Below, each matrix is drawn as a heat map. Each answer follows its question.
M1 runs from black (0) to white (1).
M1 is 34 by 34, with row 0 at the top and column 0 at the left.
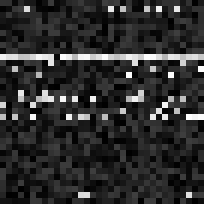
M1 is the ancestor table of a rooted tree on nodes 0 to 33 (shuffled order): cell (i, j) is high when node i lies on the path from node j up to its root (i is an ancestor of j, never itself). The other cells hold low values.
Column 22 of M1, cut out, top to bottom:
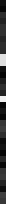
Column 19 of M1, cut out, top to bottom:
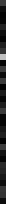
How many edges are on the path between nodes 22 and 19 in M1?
4
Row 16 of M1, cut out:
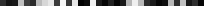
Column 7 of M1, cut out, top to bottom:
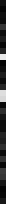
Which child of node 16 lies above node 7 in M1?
15
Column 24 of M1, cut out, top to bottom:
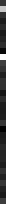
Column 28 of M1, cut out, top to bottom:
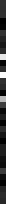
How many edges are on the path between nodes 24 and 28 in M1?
5
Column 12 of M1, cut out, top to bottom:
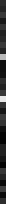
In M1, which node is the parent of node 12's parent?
9
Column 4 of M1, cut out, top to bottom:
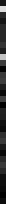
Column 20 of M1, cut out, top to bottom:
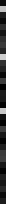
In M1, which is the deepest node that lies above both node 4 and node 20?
1
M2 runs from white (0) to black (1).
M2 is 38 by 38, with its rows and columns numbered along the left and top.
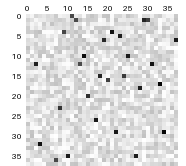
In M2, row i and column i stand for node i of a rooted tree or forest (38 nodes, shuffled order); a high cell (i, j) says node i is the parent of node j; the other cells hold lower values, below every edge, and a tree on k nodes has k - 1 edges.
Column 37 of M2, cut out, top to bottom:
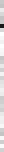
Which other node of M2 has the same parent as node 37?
19
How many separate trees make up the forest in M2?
10
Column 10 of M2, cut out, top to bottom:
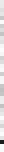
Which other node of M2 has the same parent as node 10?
27
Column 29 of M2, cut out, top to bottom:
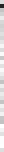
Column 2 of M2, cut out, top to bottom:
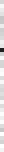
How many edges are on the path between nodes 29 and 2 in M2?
3
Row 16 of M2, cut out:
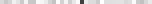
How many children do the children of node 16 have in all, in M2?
1
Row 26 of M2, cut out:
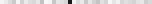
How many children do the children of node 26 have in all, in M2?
1
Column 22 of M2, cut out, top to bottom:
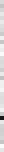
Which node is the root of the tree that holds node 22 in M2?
1
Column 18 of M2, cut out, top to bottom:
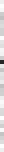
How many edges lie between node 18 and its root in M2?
3
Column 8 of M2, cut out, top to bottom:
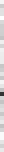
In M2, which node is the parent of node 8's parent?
5
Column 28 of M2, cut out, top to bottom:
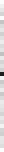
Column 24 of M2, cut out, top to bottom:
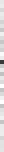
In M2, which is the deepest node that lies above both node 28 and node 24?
15
